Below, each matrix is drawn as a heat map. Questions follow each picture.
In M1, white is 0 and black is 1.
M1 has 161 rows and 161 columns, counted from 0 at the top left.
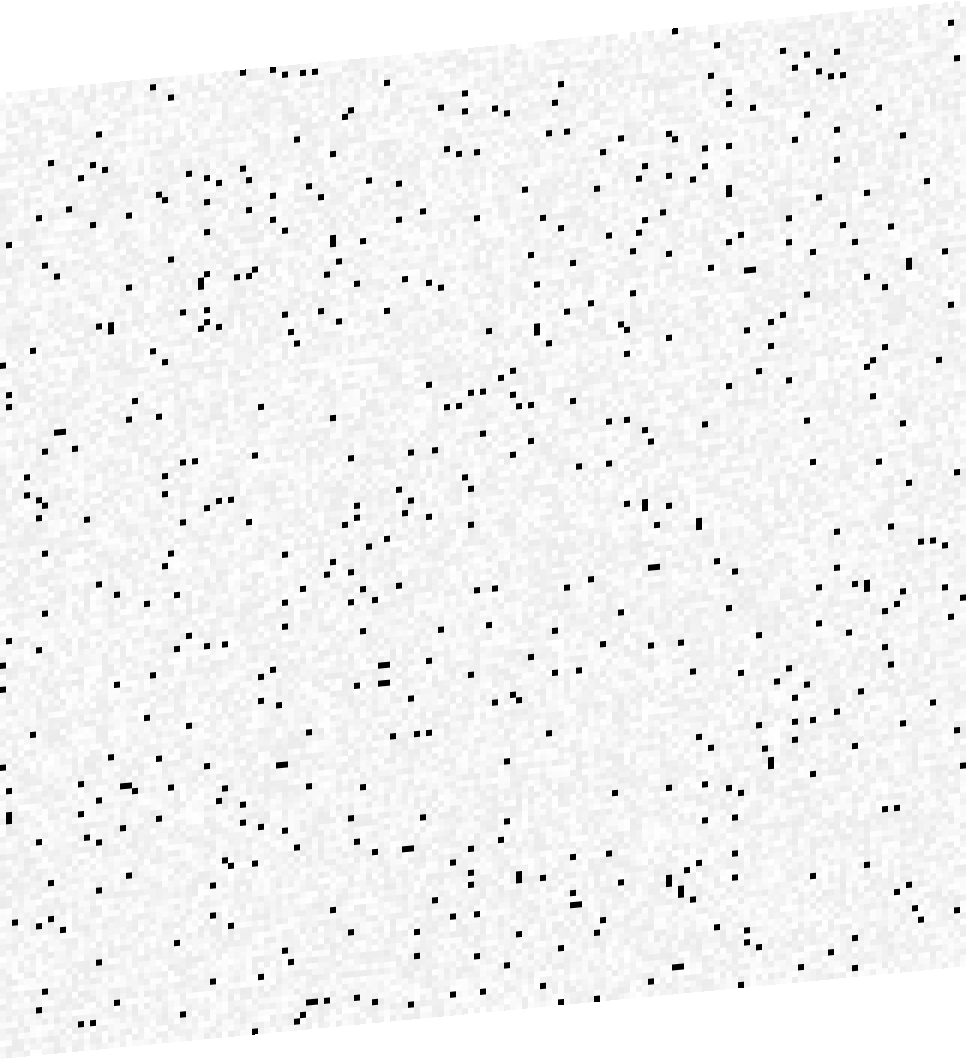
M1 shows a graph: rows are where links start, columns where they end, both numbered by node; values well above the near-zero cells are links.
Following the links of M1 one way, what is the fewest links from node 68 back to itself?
4
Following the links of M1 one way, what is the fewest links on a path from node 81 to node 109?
3
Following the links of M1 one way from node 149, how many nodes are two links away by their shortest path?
5
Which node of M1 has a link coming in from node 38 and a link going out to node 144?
node 142
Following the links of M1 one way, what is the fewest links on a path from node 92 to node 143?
7
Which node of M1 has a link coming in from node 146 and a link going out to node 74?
node 16
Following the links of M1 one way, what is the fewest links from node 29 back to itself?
4
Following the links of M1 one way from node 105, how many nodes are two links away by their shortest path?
8
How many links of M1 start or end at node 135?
7
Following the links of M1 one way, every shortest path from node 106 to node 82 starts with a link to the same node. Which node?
node 24
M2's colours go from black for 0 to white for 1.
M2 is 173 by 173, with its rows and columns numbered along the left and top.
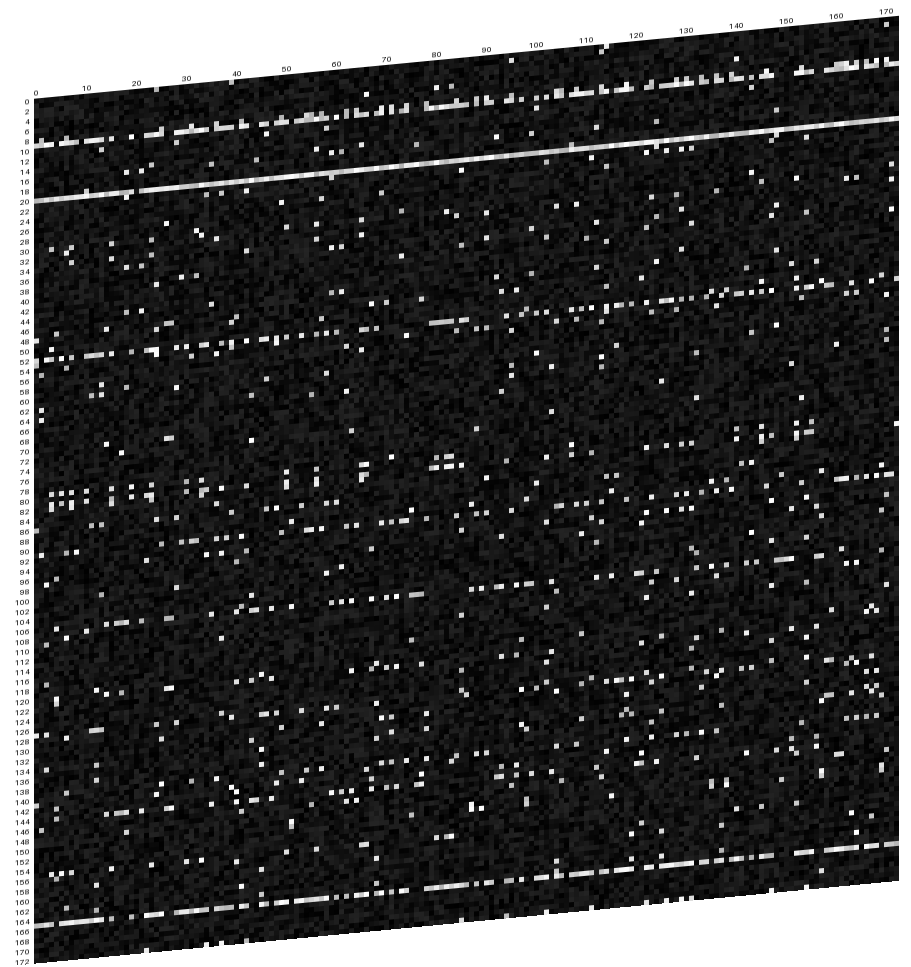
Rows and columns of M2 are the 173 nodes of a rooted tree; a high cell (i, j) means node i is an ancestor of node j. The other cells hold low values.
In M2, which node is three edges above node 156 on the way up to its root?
47
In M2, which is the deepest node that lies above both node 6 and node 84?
31
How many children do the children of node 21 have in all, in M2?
1
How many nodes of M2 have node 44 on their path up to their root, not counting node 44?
10
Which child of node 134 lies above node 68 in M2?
158
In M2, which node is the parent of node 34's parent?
94
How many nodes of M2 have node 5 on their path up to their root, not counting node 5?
4
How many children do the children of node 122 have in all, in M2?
2
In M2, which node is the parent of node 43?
132
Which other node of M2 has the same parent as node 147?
131
